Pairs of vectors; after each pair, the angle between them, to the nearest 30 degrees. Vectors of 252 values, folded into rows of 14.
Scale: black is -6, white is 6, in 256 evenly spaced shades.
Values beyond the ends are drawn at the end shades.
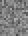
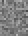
150 degrees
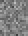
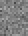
120 degrees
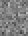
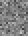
150 degrees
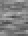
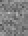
60 degrees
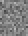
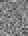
120 degrees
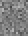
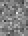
120 degrees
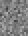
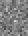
150 degrees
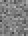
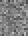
150 degrees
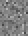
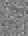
30 degrees
